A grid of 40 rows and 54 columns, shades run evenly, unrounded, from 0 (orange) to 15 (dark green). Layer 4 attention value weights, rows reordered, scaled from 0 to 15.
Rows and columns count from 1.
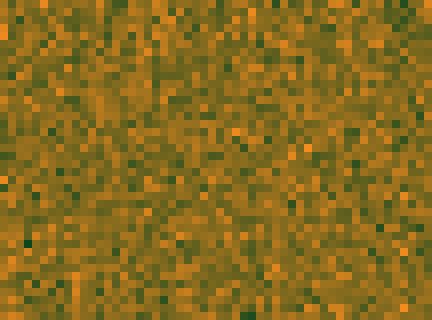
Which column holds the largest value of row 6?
33
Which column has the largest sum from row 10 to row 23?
45
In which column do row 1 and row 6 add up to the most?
51
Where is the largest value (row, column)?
31, 4
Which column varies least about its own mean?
12
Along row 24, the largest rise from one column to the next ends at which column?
41
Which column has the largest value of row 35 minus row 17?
30
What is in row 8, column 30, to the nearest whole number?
4
